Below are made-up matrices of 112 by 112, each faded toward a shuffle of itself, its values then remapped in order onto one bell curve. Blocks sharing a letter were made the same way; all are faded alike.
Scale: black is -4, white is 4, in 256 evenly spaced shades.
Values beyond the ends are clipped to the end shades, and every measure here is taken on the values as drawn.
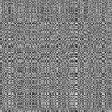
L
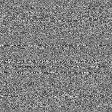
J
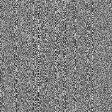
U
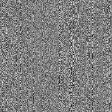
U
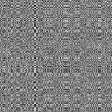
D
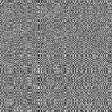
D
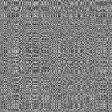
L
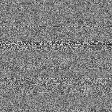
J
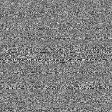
J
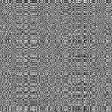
D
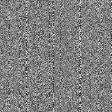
U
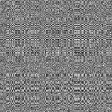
D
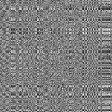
D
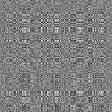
L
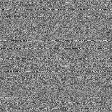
J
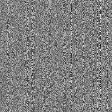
U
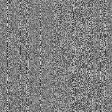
U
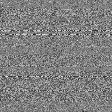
J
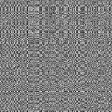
D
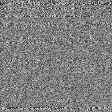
J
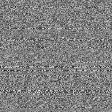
J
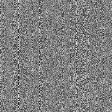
U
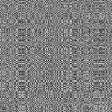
L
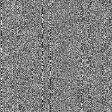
U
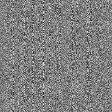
U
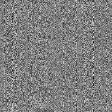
U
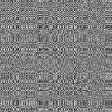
D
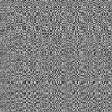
L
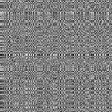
D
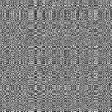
D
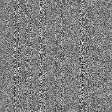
U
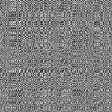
L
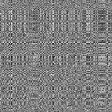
D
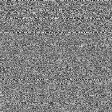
J
